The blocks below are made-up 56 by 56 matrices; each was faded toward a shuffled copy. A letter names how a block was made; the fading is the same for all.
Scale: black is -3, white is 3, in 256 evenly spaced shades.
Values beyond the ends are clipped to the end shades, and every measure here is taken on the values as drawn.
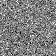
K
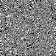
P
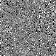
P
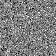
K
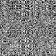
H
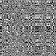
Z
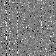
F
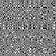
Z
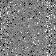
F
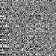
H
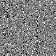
P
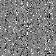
F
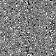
P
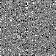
P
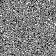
K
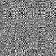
H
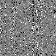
F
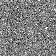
K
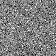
K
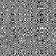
Z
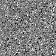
P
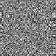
H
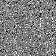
P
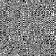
H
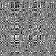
Z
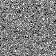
K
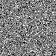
K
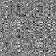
H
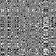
Z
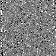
P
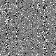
F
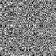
H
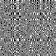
Z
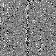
F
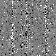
F
